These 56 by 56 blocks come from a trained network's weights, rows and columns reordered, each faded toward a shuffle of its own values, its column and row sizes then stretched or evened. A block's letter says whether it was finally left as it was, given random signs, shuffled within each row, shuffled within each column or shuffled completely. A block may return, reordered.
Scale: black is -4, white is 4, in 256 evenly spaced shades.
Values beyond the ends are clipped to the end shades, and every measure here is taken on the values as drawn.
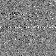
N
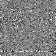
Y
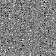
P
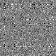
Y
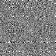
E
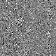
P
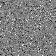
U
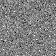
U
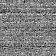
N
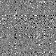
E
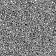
U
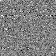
N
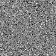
N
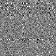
E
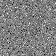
U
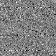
N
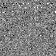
N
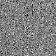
P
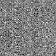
E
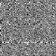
E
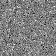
U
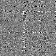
Y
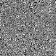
Y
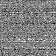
N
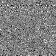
N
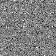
N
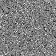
U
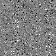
P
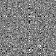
E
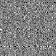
E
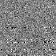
Y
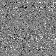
N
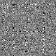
Y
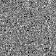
Y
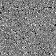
N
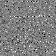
N
